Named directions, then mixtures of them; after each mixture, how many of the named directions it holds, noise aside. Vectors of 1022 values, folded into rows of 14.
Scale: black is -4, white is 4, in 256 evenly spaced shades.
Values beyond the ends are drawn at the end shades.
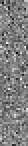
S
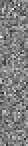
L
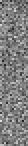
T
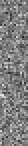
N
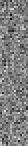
three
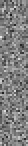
two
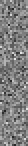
two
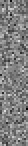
four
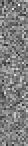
three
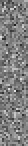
three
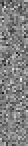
three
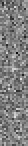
three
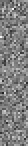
one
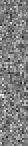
one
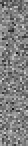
four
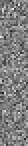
one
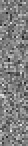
one
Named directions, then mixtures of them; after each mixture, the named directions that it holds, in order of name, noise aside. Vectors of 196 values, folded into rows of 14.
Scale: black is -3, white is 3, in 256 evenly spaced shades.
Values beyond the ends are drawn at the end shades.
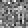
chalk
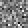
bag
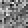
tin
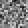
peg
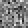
chalk.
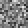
peg.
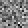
bag.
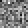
chalk, peg.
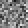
peg.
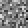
peg.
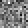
chalk, peg.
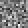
bag, peg.
